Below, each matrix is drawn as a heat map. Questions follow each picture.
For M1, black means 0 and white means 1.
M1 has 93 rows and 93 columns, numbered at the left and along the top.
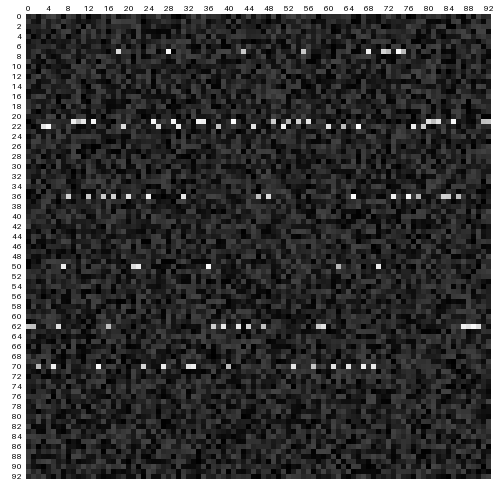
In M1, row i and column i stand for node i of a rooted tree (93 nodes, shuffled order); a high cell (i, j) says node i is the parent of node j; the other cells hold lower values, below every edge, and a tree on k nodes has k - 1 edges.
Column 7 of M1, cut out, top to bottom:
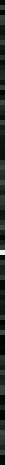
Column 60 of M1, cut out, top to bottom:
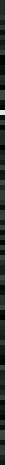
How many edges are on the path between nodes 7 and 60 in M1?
3
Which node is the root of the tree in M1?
50
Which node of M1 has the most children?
21
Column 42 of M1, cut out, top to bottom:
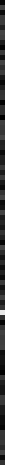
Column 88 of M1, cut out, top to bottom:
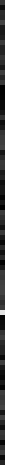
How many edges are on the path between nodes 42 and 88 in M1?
2
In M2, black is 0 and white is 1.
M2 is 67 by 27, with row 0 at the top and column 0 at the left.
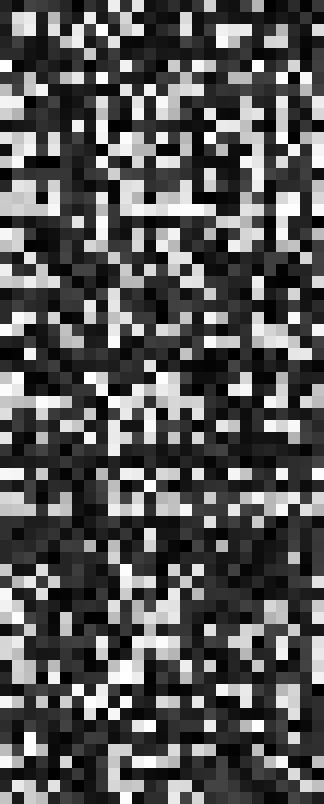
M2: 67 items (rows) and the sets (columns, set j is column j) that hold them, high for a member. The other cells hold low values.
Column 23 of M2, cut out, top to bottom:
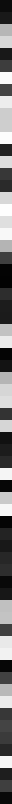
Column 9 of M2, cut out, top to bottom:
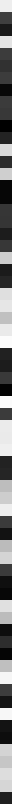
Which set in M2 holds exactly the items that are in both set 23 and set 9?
22
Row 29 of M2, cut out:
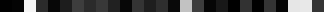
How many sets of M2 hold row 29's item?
4
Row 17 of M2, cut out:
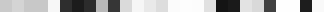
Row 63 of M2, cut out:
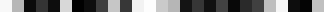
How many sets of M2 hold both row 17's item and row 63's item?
8
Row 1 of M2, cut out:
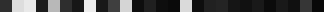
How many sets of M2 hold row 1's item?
6
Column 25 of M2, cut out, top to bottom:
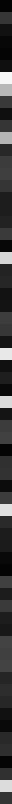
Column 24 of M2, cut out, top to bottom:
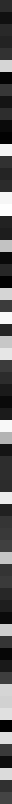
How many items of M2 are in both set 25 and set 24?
1
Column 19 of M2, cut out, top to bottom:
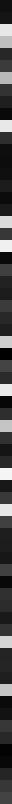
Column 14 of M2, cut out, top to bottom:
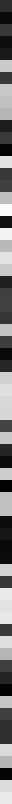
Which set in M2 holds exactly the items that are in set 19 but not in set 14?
6
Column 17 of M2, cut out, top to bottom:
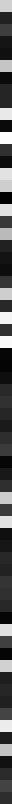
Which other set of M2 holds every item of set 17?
21
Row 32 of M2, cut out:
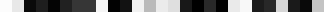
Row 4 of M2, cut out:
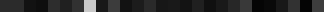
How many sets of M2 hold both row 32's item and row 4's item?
0
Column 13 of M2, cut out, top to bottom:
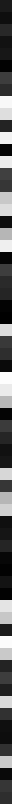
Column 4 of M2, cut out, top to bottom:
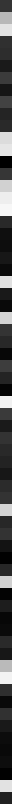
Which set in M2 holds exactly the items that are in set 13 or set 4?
1
